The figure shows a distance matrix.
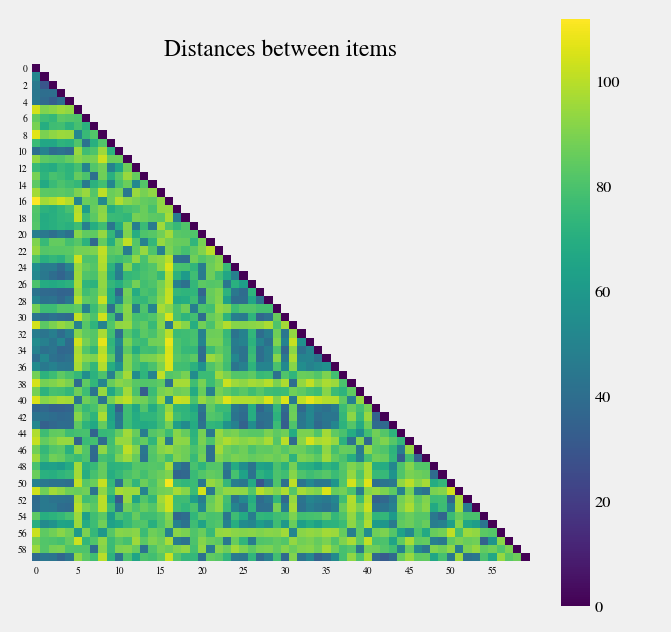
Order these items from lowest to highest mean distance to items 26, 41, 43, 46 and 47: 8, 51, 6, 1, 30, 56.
1, 30, 51, 6, 56, 8
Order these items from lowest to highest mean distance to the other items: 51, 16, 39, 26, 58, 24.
24, 26, 39, 58, 51, 16
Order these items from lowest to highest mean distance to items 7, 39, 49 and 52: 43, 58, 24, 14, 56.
43, 58, 24, 14, 56
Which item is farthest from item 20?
51
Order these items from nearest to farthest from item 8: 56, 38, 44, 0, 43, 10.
38, 56, 44, 43, 10, 0
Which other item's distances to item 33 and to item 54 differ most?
57
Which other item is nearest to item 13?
39
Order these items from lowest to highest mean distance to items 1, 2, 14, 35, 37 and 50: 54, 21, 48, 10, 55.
10, 55, 48, 54, 21
